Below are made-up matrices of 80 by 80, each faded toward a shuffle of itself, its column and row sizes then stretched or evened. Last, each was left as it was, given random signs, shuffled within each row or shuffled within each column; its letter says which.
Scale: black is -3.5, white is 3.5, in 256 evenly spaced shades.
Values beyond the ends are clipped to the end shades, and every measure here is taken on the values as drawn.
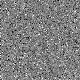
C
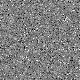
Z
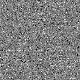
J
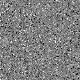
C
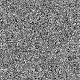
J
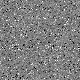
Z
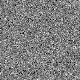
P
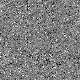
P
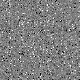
J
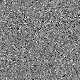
Z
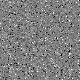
J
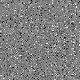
J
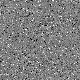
Z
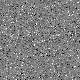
Z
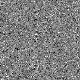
J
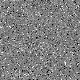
Z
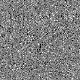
J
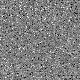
Z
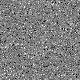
Z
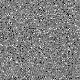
J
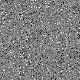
C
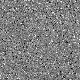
Z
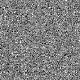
J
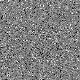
P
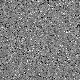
Z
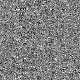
P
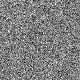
C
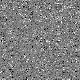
J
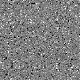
J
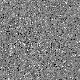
J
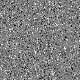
C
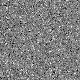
C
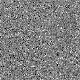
J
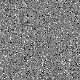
P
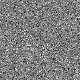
P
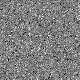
Z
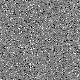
P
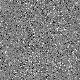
C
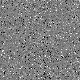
P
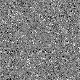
P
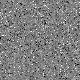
C
